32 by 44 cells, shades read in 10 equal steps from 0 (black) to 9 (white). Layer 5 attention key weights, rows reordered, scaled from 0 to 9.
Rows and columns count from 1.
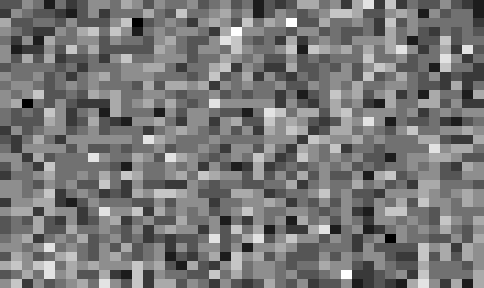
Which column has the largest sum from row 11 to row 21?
40
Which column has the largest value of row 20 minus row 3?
13
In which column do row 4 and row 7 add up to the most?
22
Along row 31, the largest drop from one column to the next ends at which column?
33
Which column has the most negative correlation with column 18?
20
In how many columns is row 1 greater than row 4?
15
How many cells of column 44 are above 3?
22
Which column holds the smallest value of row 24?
34
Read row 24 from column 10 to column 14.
8 5 5 7 2
